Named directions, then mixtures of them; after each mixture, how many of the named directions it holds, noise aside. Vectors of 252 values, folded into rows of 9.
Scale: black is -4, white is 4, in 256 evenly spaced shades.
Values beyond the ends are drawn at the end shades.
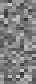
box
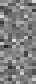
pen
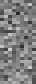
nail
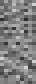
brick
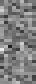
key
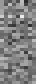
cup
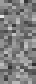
four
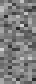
two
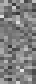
four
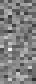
one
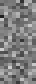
four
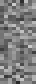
two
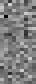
four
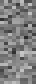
three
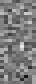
four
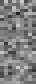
four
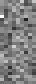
four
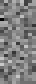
three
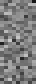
two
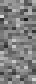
two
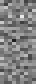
two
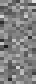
one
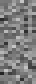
one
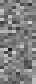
one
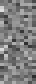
two
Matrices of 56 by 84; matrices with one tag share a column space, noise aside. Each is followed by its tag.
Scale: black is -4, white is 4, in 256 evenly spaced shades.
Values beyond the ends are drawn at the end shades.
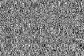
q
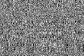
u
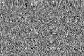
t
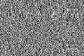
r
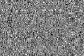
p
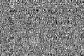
p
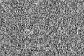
q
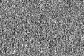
u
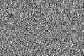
r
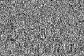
u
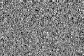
p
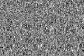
q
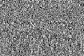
u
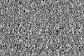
q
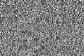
p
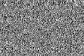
t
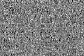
p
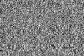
q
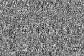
q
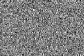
p
